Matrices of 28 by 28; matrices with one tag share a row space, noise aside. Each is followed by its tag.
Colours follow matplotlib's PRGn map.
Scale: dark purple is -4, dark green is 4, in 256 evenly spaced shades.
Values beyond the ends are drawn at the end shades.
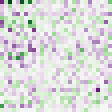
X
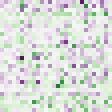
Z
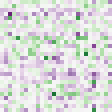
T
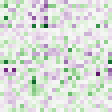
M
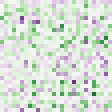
Z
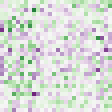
X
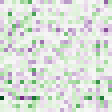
X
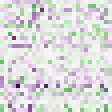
X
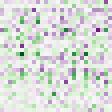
Z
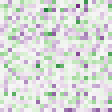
T
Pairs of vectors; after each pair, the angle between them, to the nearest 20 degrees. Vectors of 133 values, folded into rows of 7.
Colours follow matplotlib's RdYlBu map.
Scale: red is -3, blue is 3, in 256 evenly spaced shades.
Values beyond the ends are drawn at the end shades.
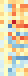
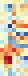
40 degrees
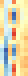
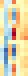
20 degrees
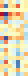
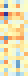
20 degrees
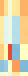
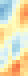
80 degrees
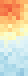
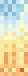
160 degrees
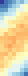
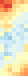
160 degrees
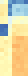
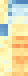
20 degrees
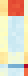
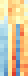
80 degrees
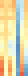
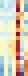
160 degrees
